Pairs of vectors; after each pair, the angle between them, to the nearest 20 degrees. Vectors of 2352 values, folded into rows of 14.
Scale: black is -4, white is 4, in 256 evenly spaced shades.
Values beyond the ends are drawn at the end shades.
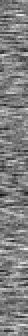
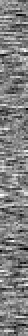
160 degrees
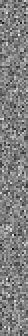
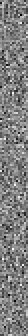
120 degrees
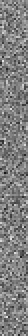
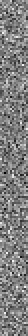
40 degrees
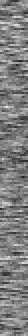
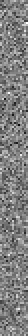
100 degrees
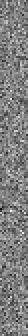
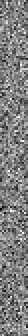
20 degrees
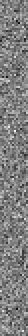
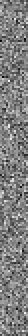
40 degrees
